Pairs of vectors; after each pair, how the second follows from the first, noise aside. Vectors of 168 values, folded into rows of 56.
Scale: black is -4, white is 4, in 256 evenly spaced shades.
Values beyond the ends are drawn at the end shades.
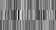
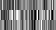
reversed, negated, scaled up.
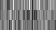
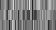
copied.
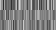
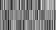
sign-scrambled.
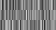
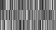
sign-scrambled.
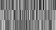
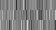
wrapped around, negated, partly zeroed.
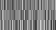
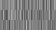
wrapped around, shrunk.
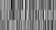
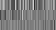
wrapped around, negated, partly zeroed.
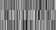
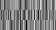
sign-scrambled.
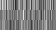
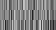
reversed, negated.
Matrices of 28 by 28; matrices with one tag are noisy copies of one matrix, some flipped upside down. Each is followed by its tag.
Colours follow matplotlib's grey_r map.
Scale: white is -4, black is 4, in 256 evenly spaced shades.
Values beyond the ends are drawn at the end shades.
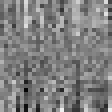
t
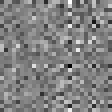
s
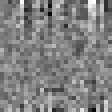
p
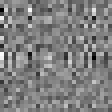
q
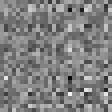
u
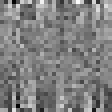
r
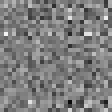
u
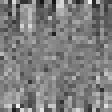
r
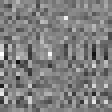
q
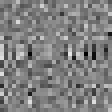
q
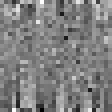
r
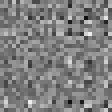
u
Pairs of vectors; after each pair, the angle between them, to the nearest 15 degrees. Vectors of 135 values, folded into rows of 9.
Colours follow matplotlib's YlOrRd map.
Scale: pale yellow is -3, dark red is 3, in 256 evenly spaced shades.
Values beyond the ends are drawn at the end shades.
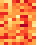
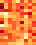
120 degrees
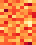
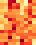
90 degrees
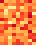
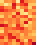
105 degrees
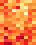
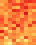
150 degrees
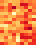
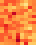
150 degrees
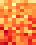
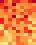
165 degrees
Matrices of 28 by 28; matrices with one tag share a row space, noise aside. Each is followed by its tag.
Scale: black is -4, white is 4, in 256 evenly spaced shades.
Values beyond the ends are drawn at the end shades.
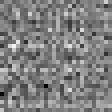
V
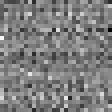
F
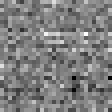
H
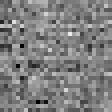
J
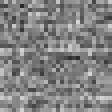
J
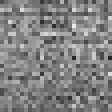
H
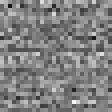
H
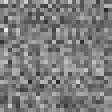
V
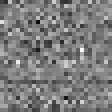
V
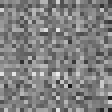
F
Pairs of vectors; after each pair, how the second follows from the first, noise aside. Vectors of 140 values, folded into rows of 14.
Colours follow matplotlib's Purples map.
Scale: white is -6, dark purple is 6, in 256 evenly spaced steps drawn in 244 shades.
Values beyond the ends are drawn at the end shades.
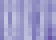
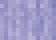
wrapped around, shrunk.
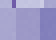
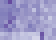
reversed.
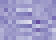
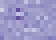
reversed, partly zeroed.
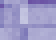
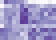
negated, scaled up.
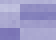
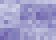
copied.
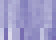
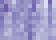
reversed.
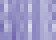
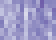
reversed.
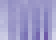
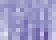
copied.
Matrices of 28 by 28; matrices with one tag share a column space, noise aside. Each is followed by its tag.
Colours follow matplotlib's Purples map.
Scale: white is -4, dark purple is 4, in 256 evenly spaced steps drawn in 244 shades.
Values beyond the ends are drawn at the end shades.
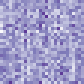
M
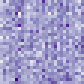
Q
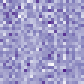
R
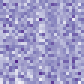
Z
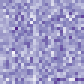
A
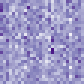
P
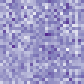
R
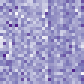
Q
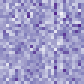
R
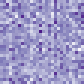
R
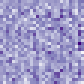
A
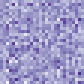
Z
